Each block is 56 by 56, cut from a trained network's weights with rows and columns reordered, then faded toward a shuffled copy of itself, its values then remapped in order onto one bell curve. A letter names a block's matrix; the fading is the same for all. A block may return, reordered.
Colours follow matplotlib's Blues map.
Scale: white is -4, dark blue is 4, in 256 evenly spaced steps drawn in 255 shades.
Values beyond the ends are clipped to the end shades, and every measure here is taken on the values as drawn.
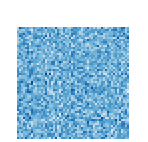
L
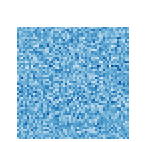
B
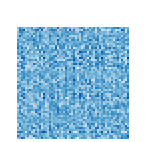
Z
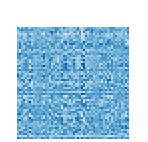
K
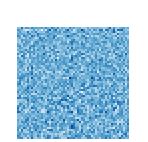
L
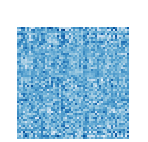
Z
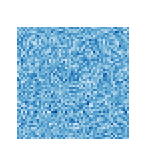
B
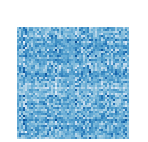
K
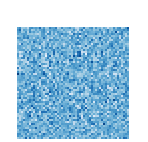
L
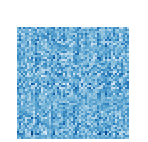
Z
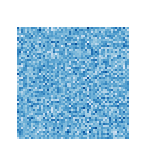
L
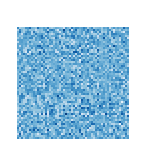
B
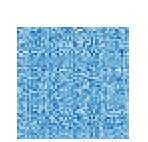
Z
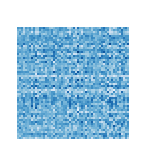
K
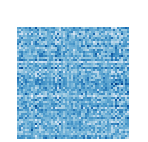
K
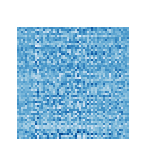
K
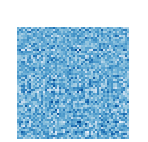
B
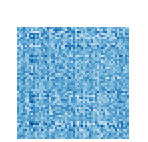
Z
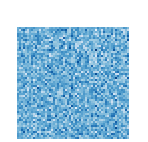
L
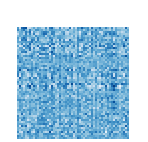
Z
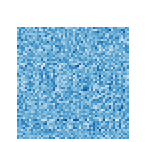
B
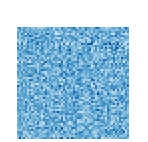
B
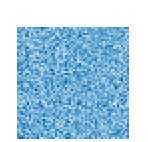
L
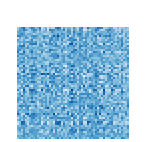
Z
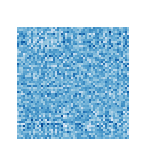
B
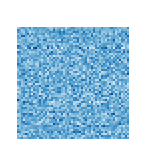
B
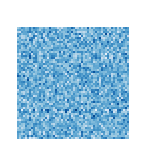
B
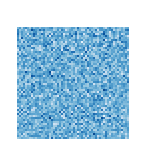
L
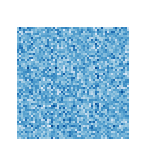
L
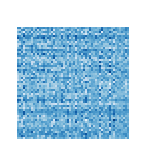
K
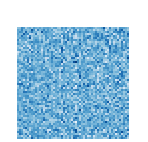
L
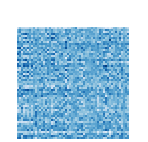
K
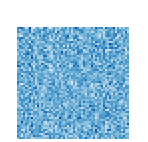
L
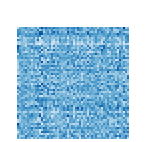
K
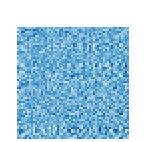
B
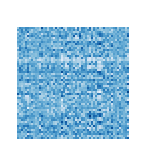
K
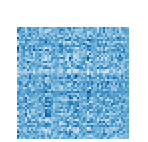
K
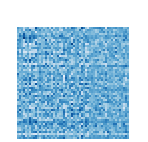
K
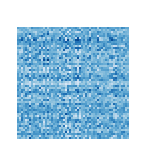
K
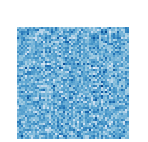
L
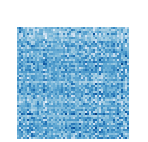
K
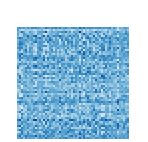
K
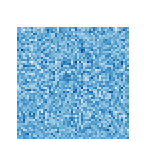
L
